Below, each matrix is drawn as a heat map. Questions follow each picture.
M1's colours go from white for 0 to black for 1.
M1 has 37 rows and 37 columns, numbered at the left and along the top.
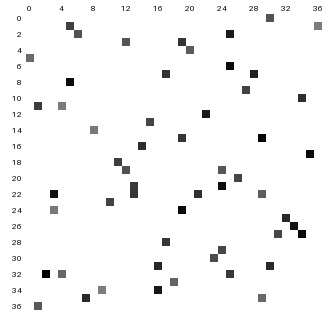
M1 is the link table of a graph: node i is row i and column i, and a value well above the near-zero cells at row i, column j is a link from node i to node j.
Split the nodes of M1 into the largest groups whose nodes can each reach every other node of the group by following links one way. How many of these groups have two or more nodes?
6
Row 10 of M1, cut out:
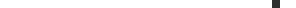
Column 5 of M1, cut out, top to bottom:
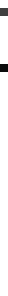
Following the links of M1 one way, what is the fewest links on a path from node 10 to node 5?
5
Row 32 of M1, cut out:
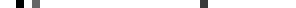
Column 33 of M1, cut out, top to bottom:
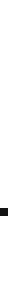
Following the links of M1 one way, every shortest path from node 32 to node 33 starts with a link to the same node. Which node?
node 4
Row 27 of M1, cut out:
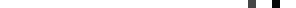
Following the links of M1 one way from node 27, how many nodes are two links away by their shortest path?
3
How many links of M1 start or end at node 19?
5
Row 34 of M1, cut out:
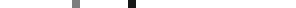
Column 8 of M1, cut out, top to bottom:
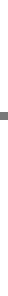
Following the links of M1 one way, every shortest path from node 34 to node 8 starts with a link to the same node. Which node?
node 16
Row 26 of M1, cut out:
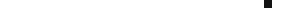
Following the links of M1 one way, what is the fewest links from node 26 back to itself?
6
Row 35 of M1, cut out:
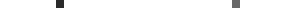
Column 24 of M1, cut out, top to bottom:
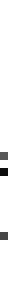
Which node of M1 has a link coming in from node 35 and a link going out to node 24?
node 29
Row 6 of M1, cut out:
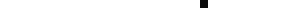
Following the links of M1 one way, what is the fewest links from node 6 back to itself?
4
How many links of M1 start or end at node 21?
3
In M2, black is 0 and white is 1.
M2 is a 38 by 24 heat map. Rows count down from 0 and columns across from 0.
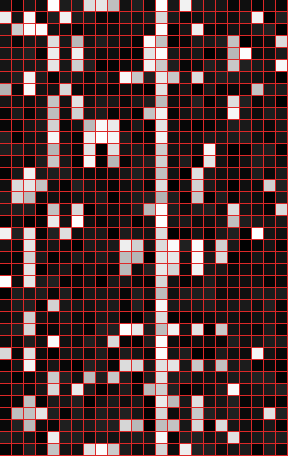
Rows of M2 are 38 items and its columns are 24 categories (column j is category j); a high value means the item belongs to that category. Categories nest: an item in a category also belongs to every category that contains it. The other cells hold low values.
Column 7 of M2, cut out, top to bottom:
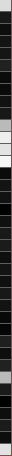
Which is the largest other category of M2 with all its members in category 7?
8
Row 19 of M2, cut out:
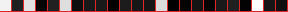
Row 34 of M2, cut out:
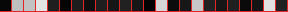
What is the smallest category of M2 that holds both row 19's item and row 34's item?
2
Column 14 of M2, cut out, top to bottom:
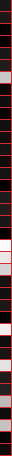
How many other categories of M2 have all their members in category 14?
3
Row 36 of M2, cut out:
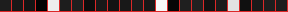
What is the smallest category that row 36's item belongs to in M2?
19
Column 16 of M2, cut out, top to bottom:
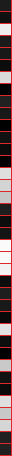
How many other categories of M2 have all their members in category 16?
7
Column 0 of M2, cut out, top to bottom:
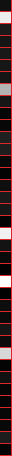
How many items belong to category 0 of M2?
5
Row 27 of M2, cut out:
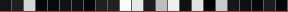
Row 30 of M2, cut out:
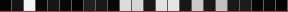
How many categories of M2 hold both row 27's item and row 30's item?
7
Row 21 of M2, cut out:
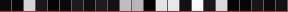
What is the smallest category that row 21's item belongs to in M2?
18
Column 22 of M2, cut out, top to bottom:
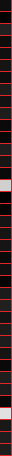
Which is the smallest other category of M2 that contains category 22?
3
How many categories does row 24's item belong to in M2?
1
